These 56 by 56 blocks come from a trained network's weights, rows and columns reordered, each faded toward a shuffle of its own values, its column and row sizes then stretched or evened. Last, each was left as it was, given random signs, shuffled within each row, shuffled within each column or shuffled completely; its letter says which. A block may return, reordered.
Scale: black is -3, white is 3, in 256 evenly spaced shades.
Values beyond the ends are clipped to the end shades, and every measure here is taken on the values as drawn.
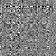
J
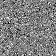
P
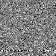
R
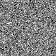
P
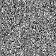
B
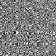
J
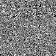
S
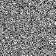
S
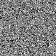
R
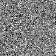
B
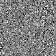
B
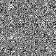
S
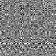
J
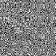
J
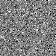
R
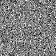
B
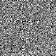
S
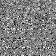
R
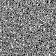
P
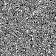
P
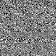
R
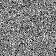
P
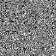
S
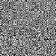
J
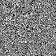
R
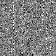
B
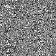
B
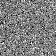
P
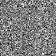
S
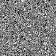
B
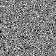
R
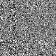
S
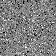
P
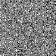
B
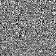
S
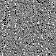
B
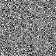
S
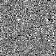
S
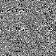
S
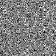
B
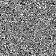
R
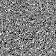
R
